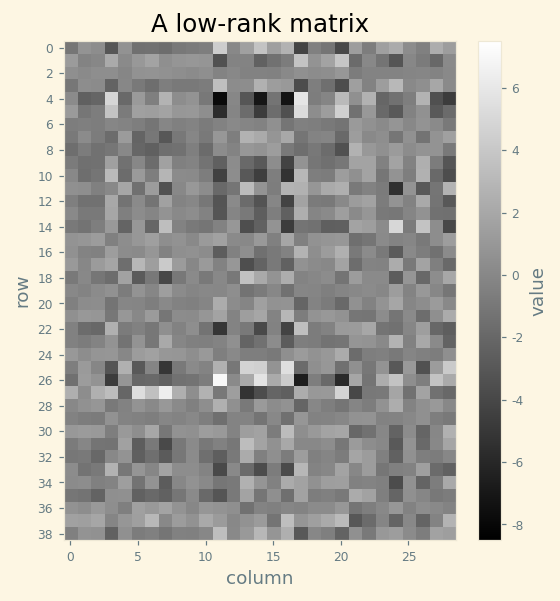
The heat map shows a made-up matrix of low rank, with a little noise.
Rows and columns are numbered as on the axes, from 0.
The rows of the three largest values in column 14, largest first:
26, 25, 0
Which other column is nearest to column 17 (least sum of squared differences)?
3
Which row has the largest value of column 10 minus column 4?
27
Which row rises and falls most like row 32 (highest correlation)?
35
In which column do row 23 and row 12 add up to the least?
16
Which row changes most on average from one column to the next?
4
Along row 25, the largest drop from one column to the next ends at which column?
17
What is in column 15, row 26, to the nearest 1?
2
